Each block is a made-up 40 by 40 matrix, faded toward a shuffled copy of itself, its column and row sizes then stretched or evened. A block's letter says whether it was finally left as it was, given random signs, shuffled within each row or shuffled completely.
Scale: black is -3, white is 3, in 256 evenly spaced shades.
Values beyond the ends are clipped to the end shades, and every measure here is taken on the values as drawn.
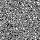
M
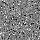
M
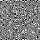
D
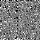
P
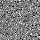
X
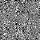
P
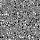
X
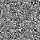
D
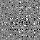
D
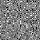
D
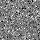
M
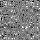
D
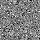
M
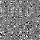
D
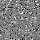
X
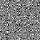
D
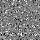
X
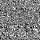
X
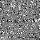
P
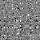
P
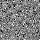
M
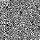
P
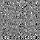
D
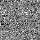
X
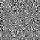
D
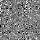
P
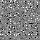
P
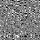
D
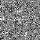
P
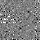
P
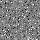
M
